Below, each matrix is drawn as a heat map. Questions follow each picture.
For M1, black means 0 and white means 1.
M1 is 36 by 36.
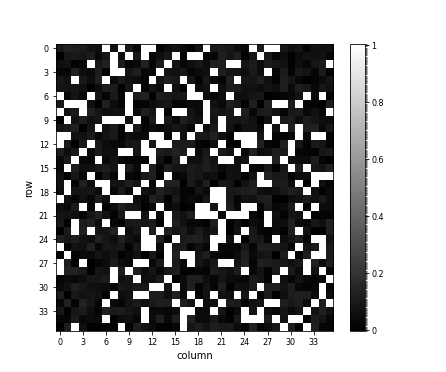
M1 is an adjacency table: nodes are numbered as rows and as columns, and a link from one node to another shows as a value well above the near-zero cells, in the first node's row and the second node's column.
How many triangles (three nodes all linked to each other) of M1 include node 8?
6
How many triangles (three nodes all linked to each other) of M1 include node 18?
4
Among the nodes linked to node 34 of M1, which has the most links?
node 11
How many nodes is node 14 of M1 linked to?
10
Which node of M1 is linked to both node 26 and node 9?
node 1
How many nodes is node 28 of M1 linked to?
7
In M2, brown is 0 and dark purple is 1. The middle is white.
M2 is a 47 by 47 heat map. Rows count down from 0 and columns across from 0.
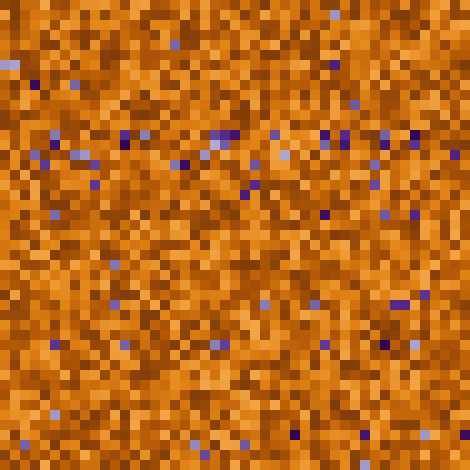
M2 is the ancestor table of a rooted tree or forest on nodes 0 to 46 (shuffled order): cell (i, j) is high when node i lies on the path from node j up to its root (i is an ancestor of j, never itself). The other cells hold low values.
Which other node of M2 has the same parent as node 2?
19
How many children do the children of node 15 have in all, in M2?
3
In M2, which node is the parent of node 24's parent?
44
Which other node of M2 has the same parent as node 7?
3
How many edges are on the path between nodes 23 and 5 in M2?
6
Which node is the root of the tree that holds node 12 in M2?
13
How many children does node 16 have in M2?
2
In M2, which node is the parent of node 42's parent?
43
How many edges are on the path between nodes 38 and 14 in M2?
3
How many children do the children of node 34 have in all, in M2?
3
